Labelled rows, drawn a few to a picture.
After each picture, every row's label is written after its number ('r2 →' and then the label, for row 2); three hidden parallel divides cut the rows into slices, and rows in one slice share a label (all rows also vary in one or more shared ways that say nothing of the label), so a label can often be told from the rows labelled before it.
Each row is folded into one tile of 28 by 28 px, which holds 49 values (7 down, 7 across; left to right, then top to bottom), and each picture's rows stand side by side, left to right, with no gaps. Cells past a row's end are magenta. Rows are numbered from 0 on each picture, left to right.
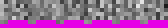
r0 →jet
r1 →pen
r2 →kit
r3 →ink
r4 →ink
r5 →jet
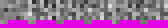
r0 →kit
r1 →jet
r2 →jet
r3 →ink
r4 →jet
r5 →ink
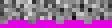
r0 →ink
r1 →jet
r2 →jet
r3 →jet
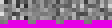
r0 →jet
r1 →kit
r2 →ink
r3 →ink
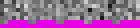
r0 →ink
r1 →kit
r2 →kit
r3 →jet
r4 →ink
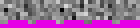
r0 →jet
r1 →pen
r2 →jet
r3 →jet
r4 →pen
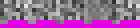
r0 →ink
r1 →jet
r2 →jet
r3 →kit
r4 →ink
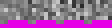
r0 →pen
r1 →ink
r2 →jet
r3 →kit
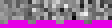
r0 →kit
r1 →ink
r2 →jet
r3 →jet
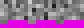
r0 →kit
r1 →jet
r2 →pen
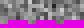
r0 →kit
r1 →jet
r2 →pen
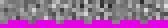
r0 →kit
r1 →pen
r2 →jet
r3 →jet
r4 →pen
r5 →ink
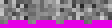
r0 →jet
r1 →pen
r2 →jet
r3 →pen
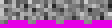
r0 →jet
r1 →jet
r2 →kit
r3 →jet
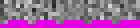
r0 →ink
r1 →jet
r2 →kit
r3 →ink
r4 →pen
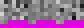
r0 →jet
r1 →pen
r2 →jet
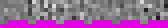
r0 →pen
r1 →ink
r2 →kit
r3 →kit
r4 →pen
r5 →jet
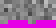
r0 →kit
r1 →pen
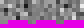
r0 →jet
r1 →pen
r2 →ink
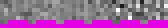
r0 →pen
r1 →pen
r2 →kit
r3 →kit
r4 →ink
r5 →ink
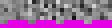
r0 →kit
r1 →jet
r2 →jet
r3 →kit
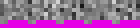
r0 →pen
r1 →ink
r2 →jet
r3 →kit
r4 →jet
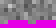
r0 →kit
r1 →pen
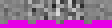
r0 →kit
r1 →jet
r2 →jet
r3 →pen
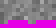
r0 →pen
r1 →kit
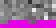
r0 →kit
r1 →ink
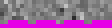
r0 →pen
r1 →kit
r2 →kit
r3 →pen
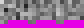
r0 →jet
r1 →kit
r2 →kit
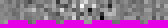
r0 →kit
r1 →pen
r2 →ink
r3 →jet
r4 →kit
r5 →pen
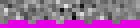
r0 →pen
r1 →kit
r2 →jet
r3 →pen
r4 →pen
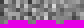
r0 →ink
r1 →ink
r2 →kit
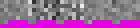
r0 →pen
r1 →jet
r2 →ink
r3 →pen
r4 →pen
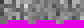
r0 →ink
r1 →kit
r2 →pen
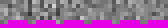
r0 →pen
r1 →ink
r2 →pen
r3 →pen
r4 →pen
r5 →kit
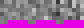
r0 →pen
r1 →pen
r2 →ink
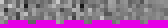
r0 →jet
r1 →pen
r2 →jet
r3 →pen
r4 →kit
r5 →pen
